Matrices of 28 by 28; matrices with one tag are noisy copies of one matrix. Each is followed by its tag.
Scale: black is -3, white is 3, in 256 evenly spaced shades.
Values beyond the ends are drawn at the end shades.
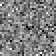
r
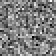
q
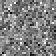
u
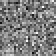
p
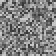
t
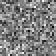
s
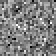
u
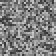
r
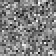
s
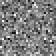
p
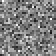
p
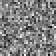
r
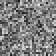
s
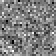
r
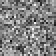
p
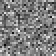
q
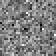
p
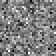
t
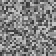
t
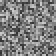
t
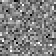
p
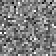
r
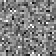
t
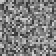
t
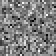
p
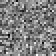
s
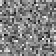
r
